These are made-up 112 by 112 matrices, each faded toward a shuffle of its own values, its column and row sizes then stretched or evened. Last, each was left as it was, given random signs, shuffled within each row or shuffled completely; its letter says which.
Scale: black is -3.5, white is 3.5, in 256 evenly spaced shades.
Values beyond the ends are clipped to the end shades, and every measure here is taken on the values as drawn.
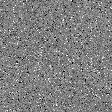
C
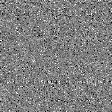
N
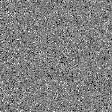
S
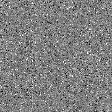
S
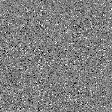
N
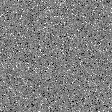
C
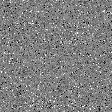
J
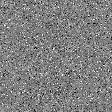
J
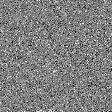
J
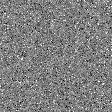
C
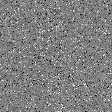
J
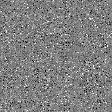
N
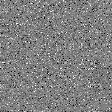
N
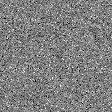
J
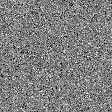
J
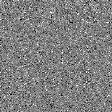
N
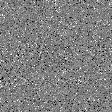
J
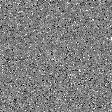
J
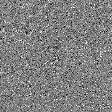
S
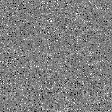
N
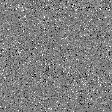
S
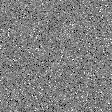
C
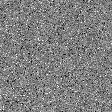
C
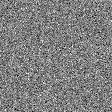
C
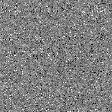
N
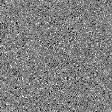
N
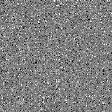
N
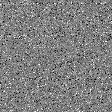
J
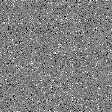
N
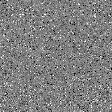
N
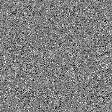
S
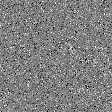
C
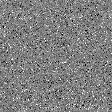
J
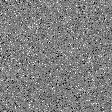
C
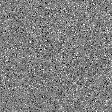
S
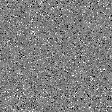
S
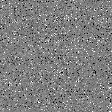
S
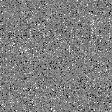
N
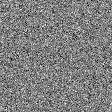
C
